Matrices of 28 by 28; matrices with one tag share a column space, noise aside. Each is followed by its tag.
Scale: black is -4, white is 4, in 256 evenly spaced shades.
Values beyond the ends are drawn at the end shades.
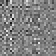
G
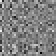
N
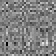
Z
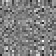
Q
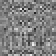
Z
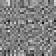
Q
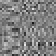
Z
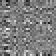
Q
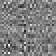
N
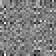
Q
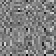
Z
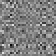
N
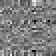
Q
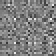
G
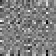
Q
